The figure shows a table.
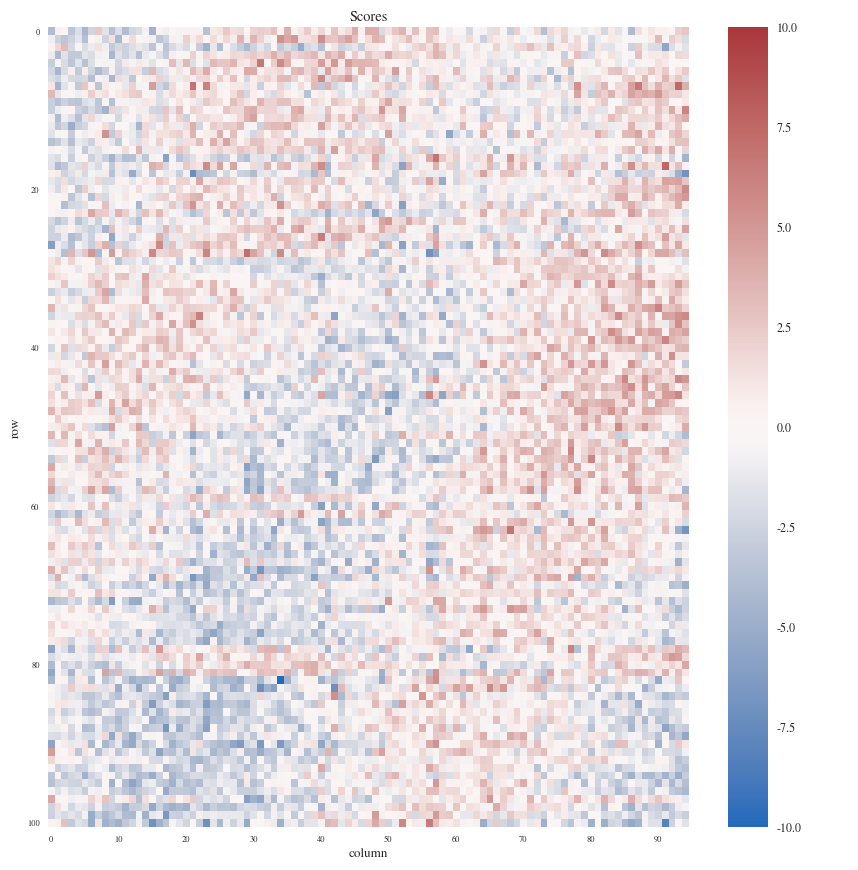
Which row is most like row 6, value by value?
26
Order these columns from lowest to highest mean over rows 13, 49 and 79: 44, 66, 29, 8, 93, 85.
44, 29, 66, 8, 85, 93
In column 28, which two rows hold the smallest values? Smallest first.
90, 82
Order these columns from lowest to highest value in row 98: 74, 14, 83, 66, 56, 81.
14, 81, 83, 74, 56, 66
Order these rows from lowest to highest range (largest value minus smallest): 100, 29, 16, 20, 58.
29, 20, 58, 16, 100
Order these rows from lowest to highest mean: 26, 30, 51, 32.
51, 30, 26, 32
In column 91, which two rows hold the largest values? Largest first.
17, 39
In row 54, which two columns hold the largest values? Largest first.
80, 77
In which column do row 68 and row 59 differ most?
31
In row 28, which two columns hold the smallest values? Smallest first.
56, 57
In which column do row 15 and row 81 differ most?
49
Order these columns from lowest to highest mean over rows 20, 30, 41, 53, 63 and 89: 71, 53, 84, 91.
53, 84, 71, 91
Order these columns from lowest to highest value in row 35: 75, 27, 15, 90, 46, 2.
46, 75, 2, 15, 27, 90
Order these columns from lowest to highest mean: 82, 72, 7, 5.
5, 7, 72, 82
